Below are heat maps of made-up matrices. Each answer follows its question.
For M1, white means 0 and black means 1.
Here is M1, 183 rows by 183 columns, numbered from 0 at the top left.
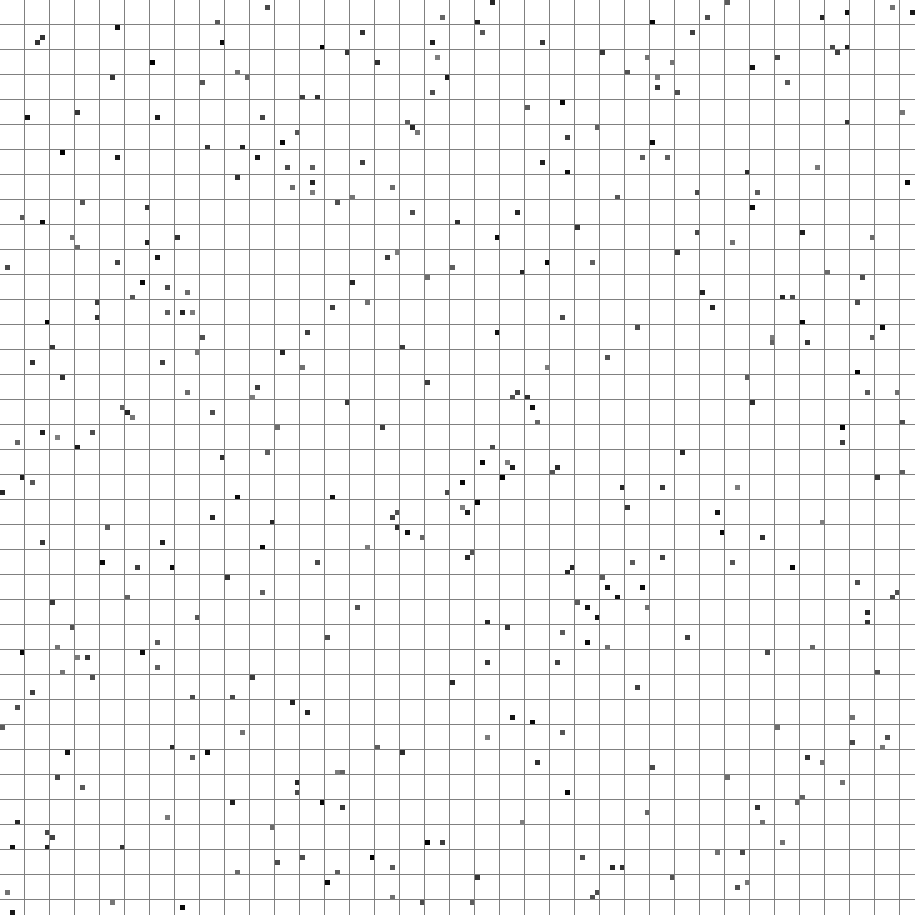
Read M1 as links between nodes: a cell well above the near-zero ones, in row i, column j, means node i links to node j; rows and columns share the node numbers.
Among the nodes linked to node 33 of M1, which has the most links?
node 62
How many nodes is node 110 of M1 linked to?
1
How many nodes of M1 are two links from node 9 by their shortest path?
3
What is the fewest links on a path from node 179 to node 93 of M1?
7
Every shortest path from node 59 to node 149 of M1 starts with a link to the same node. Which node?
node 158
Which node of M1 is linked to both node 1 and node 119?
node 178
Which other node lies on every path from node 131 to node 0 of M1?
node 15
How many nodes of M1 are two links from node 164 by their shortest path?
4
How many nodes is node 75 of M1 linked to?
2
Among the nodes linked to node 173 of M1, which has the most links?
node 78
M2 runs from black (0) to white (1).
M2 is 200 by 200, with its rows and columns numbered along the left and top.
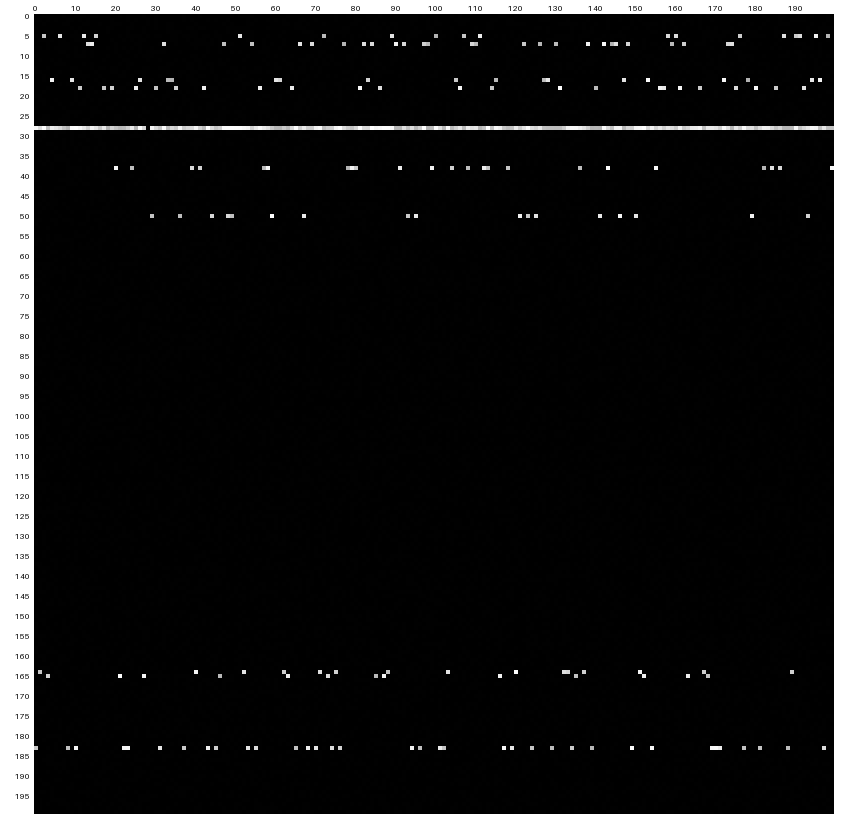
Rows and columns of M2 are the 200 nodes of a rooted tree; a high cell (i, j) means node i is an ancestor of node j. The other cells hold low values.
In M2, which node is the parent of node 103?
164
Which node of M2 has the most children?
183
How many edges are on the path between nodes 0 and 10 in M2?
2
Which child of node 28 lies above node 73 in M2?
165
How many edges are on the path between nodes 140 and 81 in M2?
2
